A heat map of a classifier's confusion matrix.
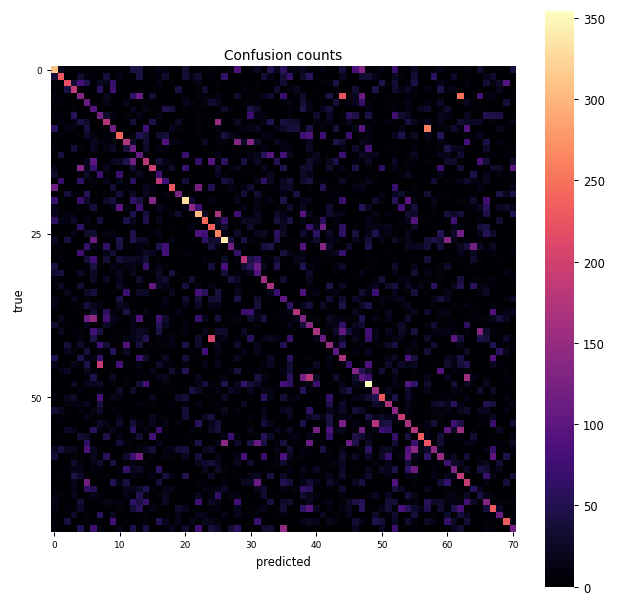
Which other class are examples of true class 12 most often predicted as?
48
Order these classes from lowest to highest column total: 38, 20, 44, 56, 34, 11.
56, 34, 11, 20, 38, 44
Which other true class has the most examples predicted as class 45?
57
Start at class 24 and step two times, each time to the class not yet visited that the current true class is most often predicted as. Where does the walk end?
61
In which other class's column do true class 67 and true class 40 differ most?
65
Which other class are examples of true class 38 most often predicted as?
6
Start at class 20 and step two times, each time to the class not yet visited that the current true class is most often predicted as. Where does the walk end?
4
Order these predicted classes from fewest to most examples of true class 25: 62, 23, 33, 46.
33, 46, 23, 62
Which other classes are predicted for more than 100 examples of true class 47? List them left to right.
38, 39, 63
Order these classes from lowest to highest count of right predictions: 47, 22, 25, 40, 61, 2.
47, 61, 40, 2, 25, 22
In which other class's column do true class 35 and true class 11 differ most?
30
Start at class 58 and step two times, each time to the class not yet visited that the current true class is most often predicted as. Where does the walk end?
62
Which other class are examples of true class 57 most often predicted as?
26
